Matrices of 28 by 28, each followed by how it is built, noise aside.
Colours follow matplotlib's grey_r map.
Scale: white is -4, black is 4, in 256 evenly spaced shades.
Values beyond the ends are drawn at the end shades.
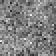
smooth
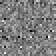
uneven rows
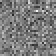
low rank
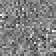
block diagonal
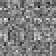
low rank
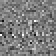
uneven rows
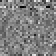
uneven rows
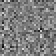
low rank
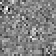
block diagonal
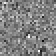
block diagonal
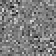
block diagonal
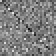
diagonal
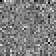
low rank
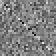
diagonal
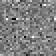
uneven rows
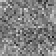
smooth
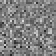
low rank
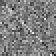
diagonal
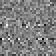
uneven rows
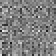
low rank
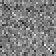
diagonal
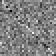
diagonal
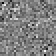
block diagonal
